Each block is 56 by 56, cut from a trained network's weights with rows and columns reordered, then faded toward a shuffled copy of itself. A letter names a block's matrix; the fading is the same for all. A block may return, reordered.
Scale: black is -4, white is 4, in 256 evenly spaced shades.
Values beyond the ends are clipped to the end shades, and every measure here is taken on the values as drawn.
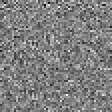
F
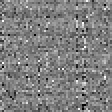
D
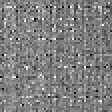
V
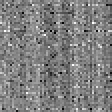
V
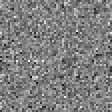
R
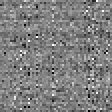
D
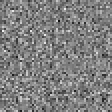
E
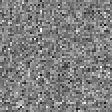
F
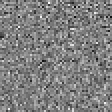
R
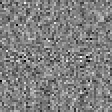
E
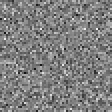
F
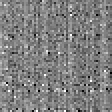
V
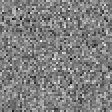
F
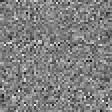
E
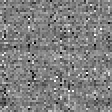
D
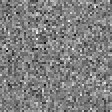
F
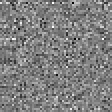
R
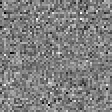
E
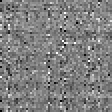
D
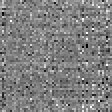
D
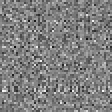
E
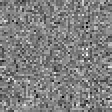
F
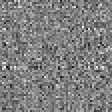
E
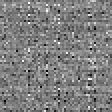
D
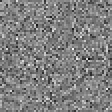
R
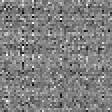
D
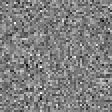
F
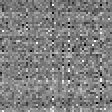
D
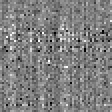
V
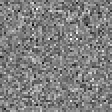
F
